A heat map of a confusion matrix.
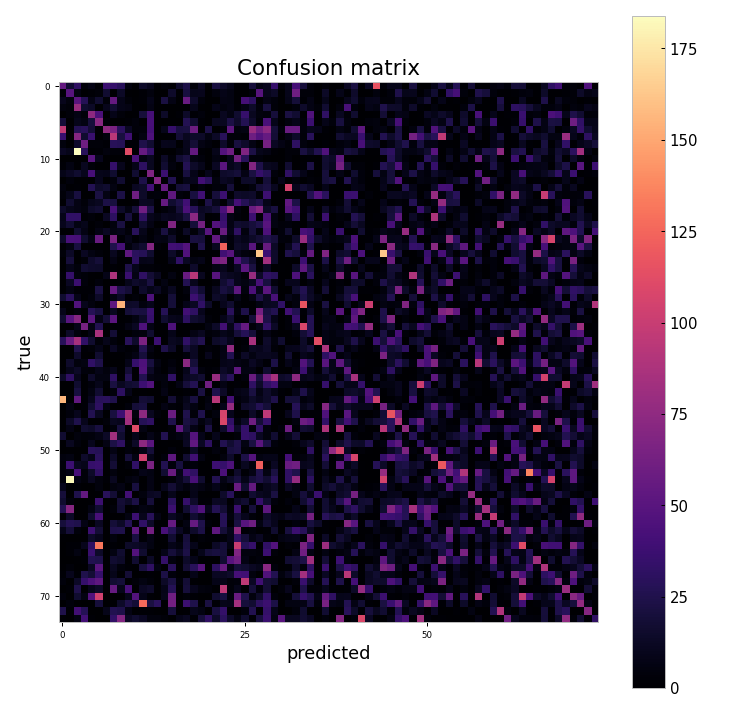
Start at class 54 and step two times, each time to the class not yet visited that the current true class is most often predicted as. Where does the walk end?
32
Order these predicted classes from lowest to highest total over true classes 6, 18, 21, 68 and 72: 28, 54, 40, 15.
54, 15, 40, 28
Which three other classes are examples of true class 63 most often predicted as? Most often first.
5, 24, 36
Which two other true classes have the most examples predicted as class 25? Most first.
68, 9
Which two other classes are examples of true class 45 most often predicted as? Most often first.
22, 28
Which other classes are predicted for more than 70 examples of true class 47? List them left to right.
10, 36, 38, 44, 65
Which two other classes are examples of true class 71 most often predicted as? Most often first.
11, 24
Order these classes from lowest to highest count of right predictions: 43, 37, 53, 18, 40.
37, 53, 18, 40, 43
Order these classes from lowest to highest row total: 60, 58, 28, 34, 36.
34, 36, 28, 60, 58
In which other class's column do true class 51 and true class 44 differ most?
40
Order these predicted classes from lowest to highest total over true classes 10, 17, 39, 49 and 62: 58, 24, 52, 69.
58, 52, 69, 24
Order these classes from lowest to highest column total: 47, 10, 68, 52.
47, 10, 68, 52
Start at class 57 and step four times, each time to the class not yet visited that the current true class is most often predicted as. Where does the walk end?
70
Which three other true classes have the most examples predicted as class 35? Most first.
15, 56, 9
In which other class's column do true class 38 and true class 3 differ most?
57
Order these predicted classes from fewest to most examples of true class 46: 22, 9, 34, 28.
28, 34, 9, 22
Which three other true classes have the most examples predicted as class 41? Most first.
73, 69, 31
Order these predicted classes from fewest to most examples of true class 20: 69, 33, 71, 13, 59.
13, 59, 71, 33, 69
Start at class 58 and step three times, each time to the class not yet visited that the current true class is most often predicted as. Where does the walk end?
52
